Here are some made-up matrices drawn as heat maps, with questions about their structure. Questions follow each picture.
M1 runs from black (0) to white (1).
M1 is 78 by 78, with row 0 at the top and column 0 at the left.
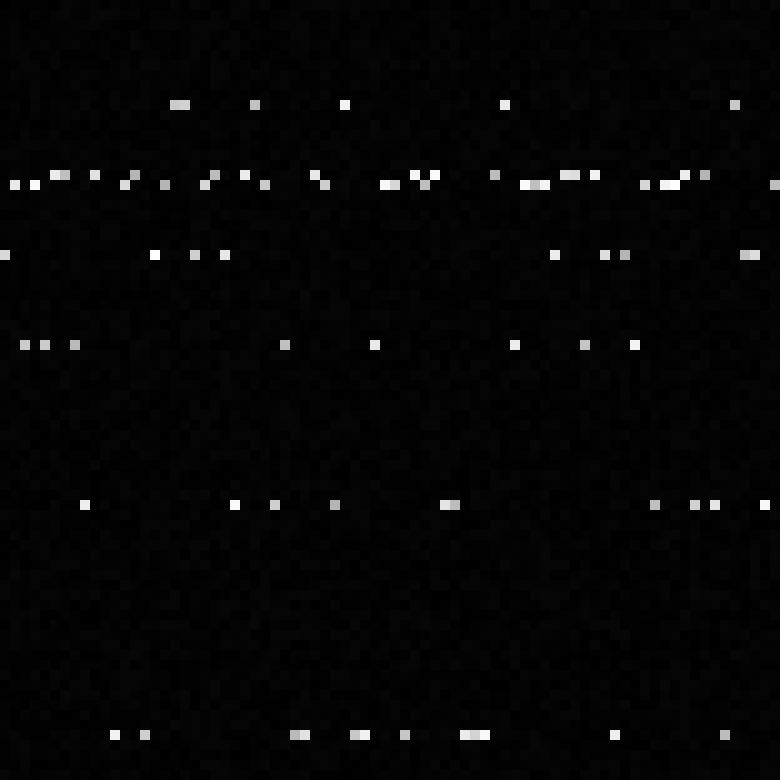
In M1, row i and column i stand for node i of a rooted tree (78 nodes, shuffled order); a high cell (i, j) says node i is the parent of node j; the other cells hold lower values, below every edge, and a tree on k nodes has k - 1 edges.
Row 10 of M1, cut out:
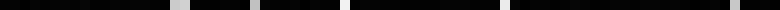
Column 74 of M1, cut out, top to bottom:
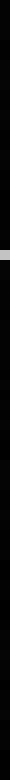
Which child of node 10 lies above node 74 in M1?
25
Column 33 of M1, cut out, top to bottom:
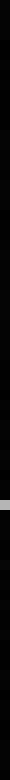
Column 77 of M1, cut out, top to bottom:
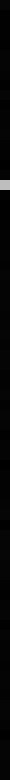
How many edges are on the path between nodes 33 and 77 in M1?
4
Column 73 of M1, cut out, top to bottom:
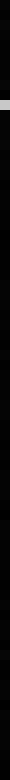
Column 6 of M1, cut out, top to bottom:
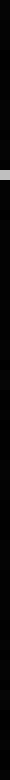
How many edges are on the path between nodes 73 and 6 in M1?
3
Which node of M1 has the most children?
18
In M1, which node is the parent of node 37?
34
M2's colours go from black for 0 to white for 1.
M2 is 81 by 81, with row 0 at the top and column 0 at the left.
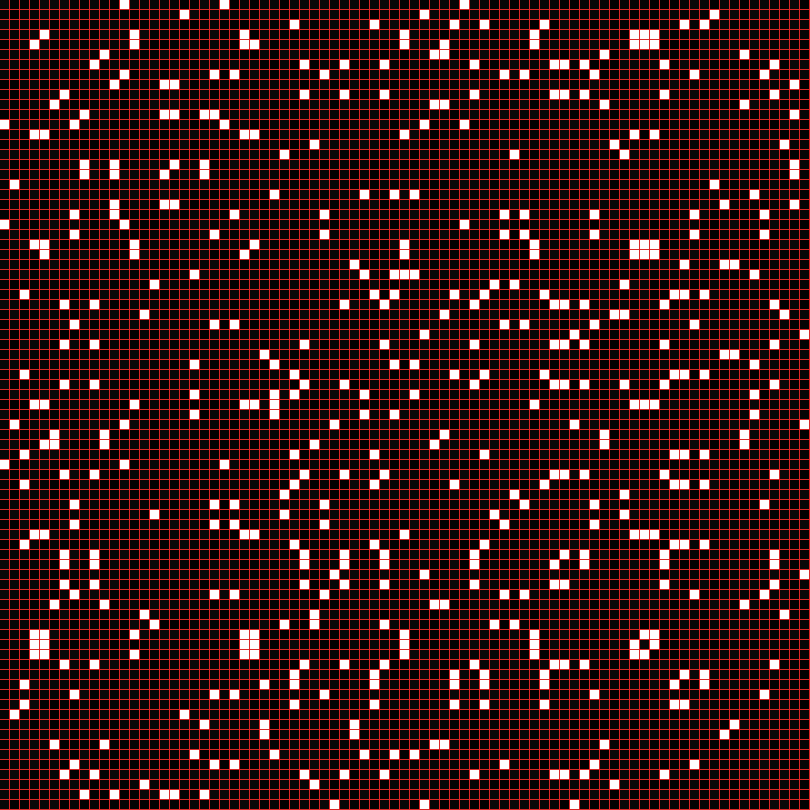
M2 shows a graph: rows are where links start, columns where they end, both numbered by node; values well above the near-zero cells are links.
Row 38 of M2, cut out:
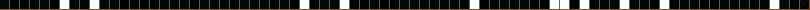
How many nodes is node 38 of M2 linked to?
11
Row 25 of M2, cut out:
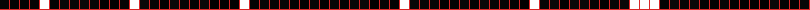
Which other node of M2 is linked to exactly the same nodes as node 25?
node 3
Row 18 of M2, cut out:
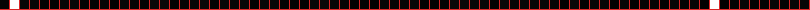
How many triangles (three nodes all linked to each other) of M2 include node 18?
1
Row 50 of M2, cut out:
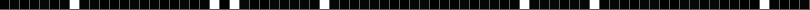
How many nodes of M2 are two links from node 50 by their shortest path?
3
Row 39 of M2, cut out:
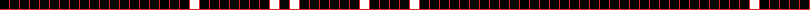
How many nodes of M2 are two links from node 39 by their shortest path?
9
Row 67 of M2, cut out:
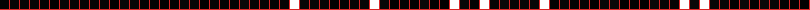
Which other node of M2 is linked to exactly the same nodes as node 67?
node 2
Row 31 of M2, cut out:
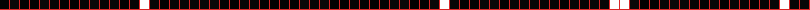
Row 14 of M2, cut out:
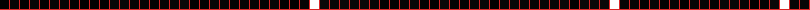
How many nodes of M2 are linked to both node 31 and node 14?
2
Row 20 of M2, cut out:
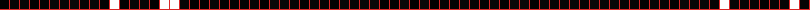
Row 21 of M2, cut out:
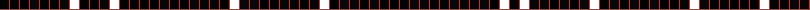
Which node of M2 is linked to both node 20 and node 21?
node 11
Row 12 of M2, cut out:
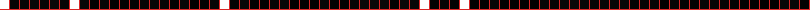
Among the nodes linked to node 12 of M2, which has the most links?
node 7
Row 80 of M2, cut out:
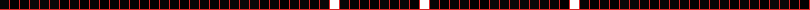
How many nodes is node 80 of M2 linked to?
3
